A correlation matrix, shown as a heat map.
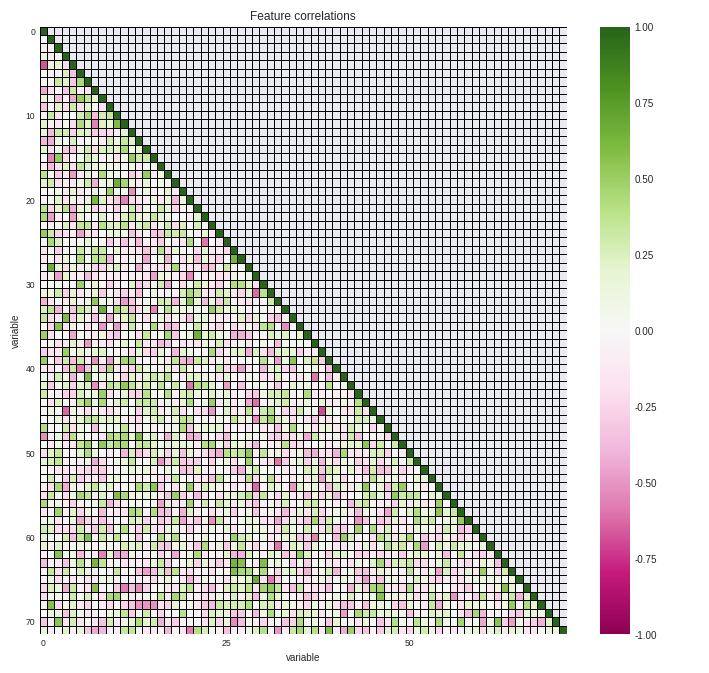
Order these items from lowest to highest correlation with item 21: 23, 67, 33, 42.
67, 33, 23, 42
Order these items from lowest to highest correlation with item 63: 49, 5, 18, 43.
18, 43, 49, 5
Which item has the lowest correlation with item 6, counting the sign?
37
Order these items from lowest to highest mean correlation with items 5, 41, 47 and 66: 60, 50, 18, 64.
18, 64, 50, 60
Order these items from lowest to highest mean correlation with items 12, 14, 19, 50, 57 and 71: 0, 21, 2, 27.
27, 0, 21, 2
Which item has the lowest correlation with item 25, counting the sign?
22
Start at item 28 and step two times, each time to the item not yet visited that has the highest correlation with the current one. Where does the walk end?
68
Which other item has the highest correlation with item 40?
9
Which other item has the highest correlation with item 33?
8
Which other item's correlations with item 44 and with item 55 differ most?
28
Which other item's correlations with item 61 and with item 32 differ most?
51
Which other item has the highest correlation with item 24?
0
